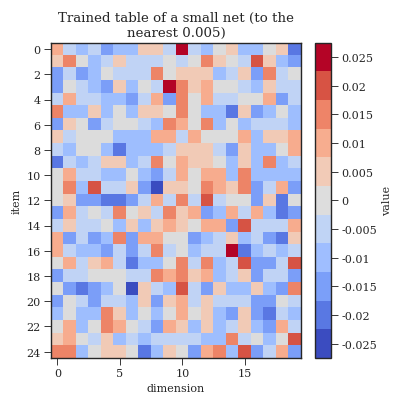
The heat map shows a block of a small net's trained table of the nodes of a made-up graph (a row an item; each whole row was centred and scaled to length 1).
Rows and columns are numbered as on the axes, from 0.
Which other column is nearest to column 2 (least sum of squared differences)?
6
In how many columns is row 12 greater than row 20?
9
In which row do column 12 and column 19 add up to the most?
17
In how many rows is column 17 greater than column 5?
8
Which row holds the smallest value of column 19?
0
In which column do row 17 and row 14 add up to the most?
15
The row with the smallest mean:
19
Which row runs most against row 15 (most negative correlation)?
11
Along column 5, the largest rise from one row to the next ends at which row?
13
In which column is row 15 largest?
5
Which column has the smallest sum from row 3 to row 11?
16
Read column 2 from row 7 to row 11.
0 0 -0.01 -0.005 -0.01
